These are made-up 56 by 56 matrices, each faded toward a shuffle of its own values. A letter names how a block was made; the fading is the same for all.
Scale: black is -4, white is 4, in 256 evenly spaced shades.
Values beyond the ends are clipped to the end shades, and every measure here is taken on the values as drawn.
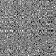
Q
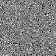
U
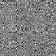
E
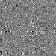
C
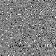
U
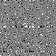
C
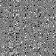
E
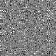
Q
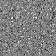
U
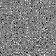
U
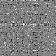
C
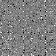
E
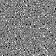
U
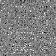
U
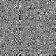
E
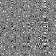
E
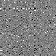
C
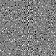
E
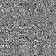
Q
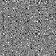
U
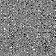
U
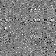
C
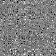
U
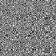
Q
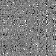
E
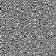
Q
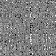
E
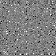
C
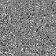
U
